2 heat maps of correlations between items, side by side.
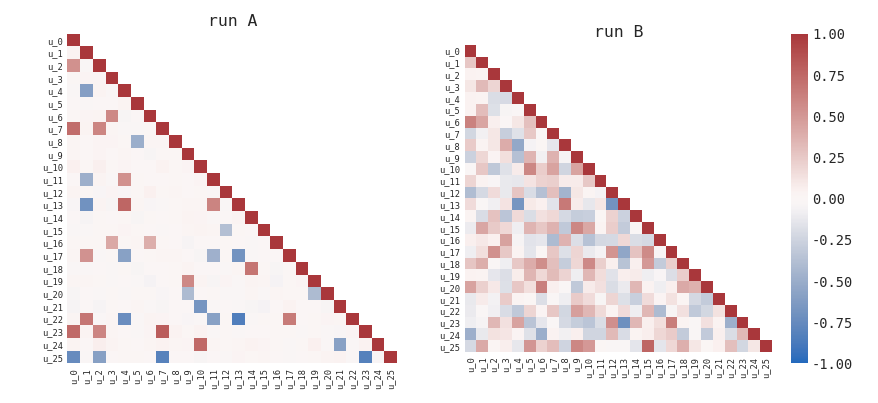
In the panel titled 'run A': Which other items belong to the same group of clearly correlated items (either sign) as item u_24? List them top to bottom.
u_10, u_21
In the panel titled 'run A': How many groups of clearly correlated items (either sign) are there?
8
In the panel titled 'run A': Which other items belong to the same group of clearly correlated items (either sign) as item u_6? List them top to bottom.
u_3, u_16
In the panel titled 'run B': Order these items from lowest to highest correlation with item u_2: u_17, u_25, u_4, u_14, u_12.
u_4, u_25, u_12, u_14, u_17
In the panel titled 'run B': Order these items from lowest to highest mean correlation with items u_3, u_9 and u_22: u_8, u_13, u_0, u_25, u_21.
u_0, u_8, u_13, u_21, u_25
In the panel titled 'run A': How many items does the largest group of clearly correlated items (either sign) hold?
6
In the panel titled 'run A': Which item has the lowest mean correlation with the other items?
u_25
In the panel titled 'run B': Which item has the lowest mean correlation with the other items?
u_13
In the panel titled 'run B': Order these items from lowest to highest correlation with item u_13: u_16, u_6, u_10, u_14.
u_14, u_10, u_6, u_16
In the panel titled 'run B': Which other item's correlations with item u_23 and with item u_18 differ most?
u_10
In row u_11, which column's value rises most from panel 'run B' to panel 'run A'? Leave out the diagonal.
u_4
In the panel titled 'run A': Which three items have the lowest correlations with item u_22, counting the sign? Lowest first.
u_13, u_4, u_11
